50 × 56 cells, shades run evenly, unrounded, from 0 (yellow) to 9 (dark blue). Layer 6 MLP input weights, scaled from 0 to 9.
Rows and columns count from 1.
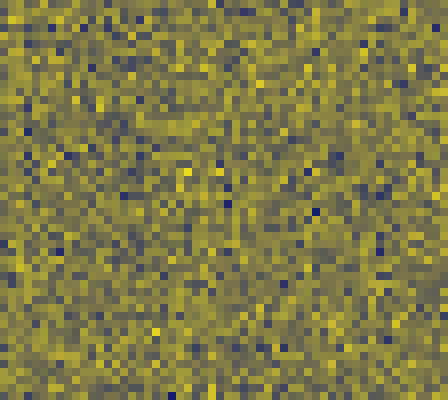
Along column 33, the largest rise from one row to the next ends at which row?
12
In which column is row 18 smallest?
56
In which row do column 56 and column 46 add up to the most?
40
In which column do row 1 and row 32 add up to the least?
27
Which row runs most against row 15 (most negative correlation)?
21
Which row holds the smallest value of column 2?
3
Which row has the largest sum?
4
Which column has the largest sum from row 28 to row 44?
10
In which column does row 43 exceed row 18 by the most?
49
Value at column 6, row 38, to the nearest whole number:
6
